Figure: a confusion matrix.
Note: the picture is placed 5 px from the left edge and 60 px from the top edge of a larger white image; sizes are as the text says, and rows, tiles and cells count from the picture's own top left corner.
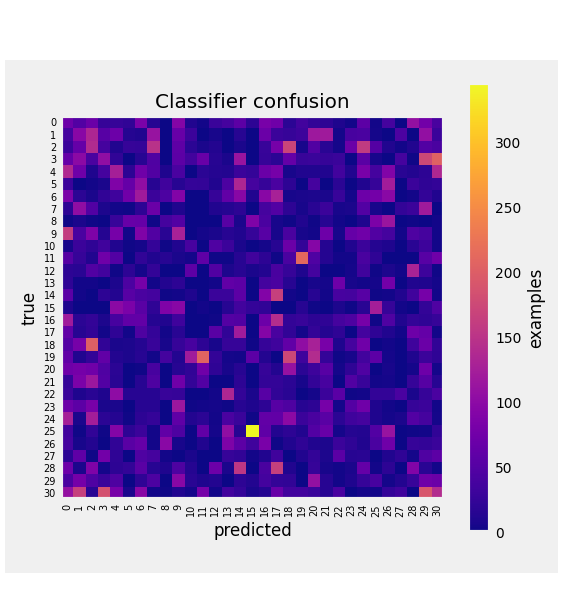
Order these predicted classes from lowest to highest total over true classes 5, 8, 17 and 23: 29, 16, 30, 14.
30, 29, 16, 14
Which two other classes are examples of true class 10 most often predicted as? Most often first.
20, 18
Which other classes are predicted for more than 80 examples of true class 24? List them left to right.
0, 2, 18
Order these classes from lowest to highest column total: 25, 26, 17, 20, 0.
25, 26, 20, 17, 0
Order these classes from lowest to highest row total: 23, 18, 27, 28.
27, 23, 28, 18
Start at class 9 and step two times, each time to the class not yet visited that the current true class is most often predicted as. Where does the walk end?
28
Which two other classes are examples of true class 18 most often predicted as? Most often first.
2, 20
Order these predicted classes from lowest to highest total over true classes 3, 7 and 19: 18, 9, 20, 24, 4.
4, 9, 24, 20, 18
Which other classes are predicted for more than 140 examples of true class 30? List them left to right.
1, 3, 29
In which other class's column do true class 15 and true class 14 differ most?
17
